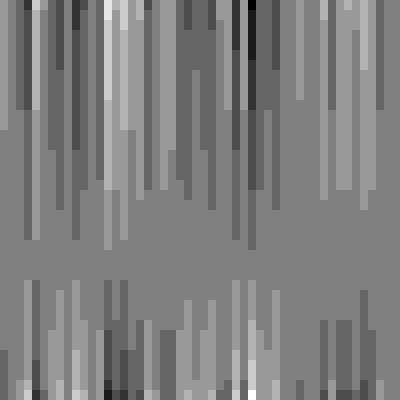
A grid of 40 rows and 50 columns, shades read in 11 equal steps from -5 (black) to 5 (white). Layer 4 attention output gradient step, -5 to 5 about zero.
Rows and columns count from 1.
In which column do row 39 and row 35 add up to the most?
32
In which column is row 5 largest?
14
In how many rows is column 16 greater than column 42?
24
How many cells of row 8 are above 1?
3
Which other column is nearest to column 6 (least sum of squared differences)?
28
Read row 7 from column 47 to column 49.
1 -1 0
